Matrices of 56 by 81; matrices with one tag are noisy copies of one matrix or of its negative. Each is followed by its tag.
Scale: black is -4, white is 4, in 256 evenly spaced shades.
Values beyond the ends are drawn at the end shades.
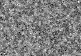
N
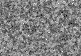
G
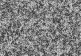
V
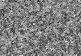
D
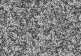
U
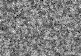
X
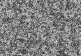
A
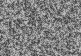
X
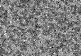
U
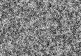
V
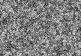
V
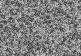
N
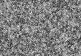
G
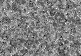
A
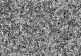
G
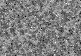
D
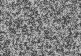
X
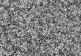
U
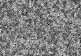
A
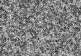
U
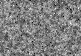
G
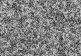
A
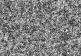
G
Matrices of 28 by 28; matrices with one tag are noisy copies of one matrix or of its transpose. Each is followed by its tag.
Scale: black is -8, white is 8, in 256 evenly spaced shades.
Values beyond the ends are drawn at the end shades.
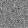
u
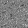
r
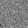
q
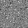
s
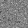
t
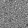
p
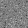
r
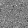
p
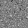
t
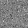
r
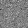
s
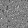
s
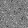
t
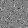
u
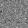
t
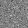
t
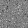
s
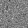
s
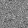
p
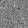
u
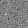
u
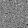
p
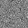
t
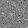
q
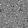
p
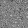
t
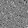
q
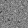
t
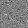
u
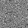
p
